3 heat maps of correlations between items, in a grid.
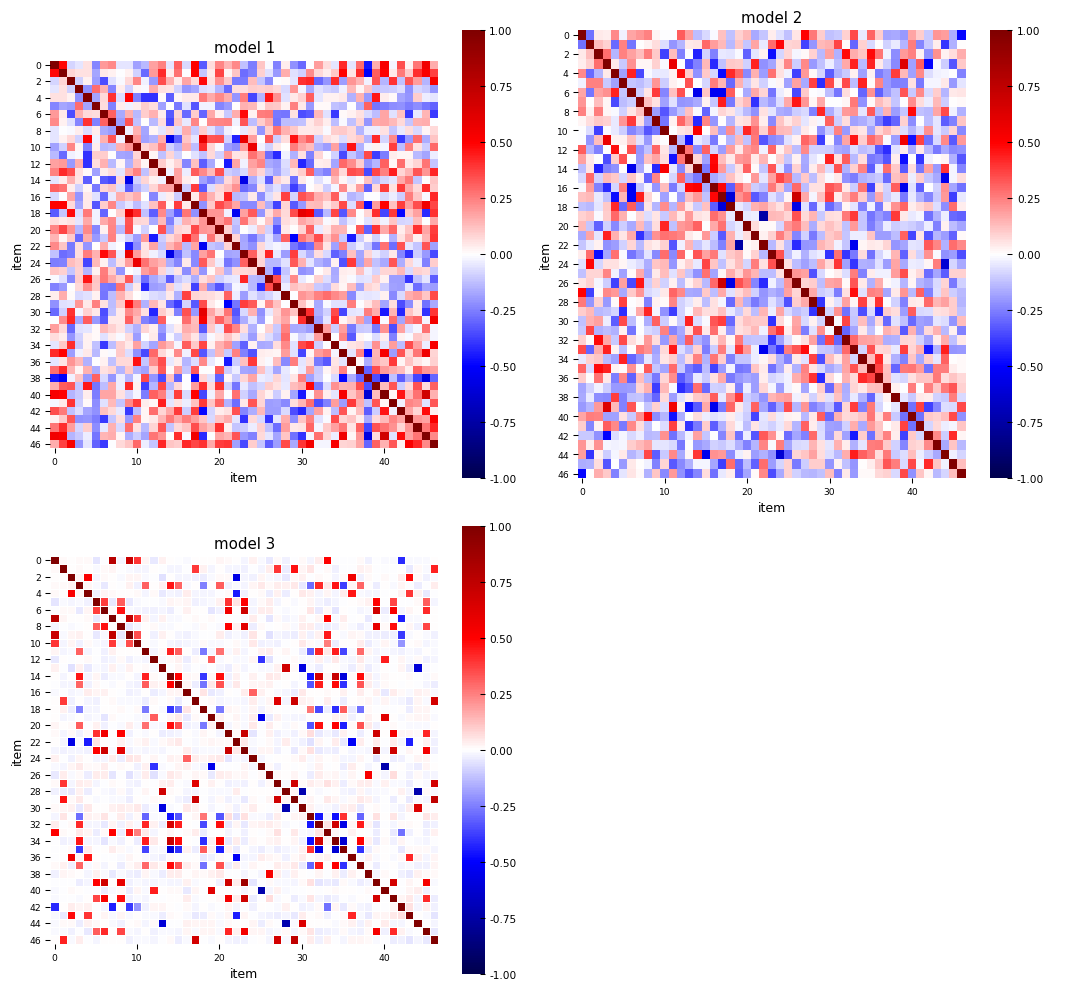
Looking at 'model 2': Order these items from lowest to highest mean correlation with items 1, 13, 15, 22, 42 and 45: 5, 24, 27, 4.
27, 4, 5, 24
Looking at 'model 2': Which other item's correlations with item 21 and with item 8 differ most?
40
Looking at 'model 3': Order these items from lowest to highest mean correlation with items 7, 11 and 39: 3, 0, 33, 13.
13, 3, 33, 0
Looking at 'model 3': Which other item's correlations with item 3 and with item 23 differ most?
39
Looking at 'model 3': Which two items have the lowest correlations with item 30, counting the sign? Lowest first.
28, 13
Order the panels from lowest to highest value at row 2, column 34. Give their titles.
model 3, model 2, model 1
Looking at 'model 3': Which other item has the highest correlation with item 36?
2
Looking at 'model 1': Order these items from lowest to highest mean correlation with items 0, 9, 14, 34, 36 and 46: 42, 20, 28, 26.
26, 42, 28, 20
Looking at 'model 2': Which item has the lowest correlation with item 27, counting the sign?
1
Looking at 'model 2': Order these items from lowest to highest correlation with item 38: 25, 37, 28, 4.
28, 37, 25, 4
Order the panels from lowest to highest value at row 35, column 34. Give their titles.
model 3, model 1, model 2
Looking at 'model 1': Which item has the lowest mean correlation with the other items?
38
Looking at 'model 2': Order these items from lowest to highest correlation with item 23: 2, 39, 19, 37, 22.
2, 39, 22, 37, 19
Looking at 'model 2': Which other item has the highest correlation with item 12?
4
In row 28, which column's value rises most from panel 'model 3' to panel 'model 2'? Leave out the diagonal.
44
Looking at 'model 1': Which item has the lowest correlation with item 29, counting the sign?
21
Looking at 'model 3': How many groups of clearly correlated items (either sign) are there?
9
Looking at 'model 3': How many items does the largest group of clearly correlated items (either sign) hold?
11
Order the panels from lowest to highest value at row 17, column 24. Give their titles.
model 1, model 2, model 3
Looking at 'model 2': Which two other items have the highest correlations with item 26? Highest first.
17, 7
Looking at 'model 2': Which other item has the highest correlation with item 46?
39
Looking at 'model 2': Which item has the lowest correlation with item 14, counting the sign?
6
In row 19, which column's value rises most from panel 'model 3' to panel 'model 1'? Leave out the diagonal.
25
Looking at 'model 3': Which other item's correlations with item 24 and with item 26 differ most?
38
